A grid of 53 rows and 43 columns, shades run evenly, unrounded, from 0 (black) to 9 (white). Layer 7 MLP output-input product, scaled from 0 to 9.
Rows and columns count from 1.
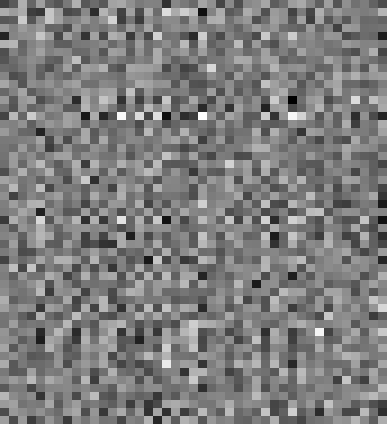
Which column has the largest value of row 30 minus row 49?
23
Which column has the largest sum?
19
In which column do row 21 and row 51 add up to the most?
26
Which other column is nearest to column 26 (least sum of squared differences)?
37
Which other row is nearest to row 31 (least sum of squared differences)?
24
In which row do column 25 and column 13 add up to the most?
3
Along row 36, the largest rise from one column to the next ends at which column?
30
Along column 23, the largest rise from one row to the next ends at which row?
15
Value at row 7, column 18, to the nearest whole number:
6
